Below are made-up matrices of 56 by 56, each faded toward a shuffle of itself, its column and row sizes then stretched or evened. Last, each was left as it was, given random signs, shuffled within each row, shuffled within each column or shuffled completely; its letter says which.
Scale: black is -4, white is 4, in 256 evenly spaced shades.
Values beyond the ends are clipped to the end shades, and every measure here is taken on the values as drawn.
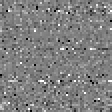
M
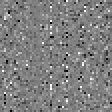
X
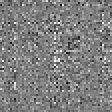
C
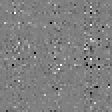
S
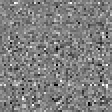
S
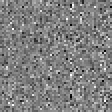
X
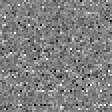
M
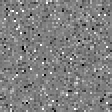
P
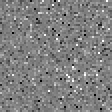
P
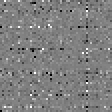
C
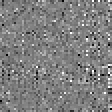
C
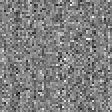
X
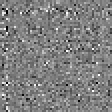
C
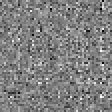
S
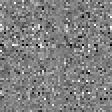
S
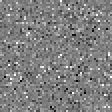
P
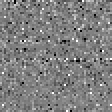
M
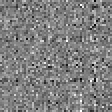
C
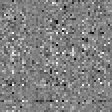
S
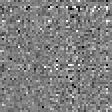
C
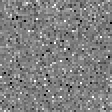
P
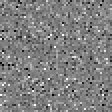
M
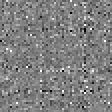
S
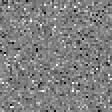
P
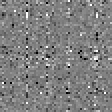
C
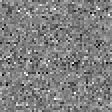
M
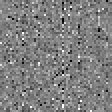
X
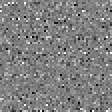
M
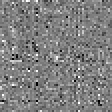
C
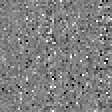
X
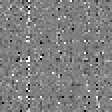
S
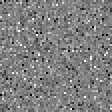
P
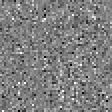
X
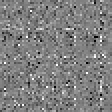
C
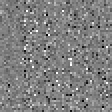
X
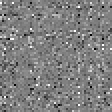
S
